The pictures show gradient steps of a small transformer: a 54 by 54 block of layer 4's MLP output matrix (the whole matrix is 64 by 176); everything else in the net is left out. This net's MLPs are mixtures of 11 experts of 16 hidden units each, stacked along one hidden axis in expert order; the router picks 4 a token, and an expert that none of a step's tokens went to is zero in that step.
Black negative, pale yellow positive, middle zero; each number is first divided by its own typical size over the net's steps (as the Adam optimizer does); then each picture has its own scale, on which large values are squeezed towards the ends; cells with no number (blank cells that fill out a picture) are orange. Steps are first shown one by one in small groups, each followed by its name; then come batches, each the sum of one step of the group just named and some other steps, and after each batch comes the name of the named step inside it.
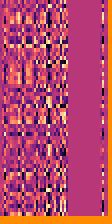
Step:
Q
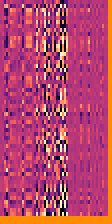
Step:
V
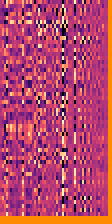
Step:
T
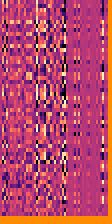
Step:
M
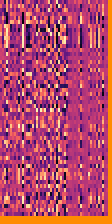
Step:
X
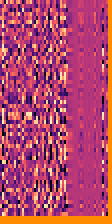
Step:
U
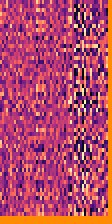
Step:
M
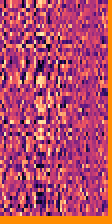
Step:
Q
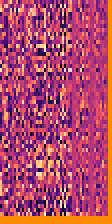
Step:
V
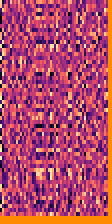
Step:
U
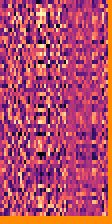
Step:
Q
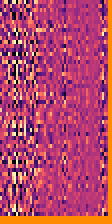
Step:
M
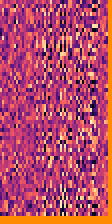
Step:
V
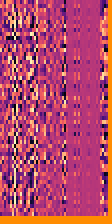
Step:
M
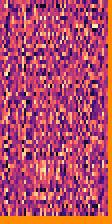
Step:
U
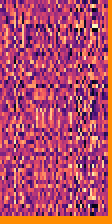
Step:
X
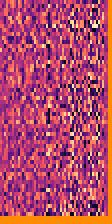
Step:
Q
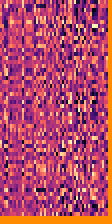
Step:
T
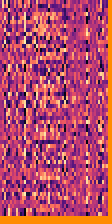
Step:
M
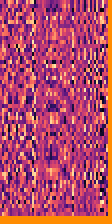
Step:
U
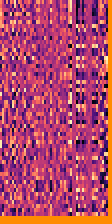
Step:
U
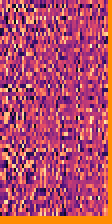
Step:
X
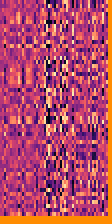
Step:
Q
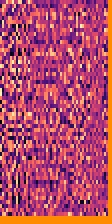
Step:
U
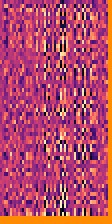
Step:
V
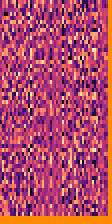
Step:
T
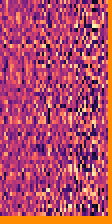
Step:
Q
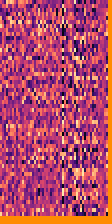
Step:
T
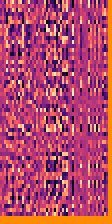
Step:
X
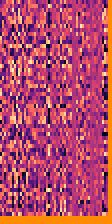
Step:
Q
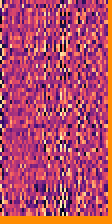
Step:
V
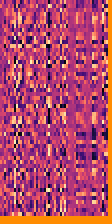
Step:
Q
